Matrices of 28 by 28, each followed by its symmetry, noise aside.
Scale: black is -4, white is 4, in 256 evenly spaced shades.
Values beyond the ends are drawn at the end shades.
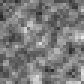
symmetric.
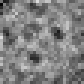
symmetric.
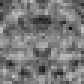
mirrored left to right.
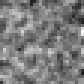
no symmetry.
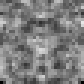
mirrored left to right.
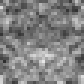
mirrored left to right.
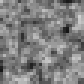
symmetric.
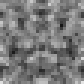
mirrored left to right.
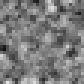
no symmetry.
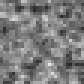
no symmetry.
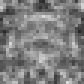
mirrored left to right.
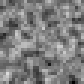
no symmetry.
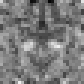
mirrored left to right.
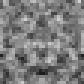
mirrored left to right.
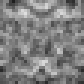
mirrored left to right.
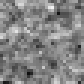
no symmetry.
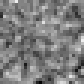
antisymmetric.
